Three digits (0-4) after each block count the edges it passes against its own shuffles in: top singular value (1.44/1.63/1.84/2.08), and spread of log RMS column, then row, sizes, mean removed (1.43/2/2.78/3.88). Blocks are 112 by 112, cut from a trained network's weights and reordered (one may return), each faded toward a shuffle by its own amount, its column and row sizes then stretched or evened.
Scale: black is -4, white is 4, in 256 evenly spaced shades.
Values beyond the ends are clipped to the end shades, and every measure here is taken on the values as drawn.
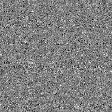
1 0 2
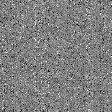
0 2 0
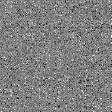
0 2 1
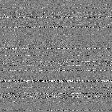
4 0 4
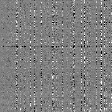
4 4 1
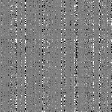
3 4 2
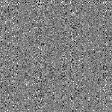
2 3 0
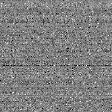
3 1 2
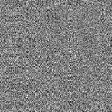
4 2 1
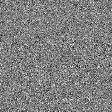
0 0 2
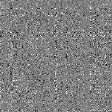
3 3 3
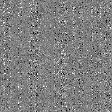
0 3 1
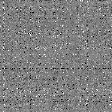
1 2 2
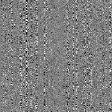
3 4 0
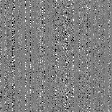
0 4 0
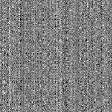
4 2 1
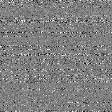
0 0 4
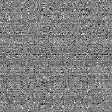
3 2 1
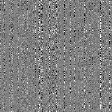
3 4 1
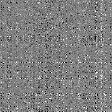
2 3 3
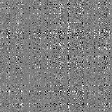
2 4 3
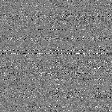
1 1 3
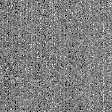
2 2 1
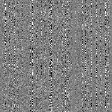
1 4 0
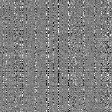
4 4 0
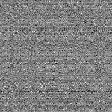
4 0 1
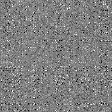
0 2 2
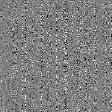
2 4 1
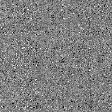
0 2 2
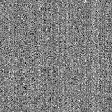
2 0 0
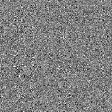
2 2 2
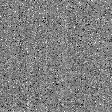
0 0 0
